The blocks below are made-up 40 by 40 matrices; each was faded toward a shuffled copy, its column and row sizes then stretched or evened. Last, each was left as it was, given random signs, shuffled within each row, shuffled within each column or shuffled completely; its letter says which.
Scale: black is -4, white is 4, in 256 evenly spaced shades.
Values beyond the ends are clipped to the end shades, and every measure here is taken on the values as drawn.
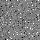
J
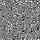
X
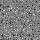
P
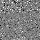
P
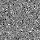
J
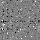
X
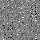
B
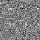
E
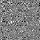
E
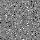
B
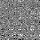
E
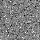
J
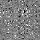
E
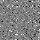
X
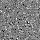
J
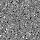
J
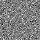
B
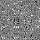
E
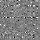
E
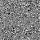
P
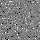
J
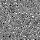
P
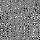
E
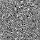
B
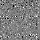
X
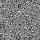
B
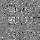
E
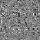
X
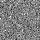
J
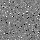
J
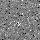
J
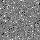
J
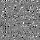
X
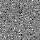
B
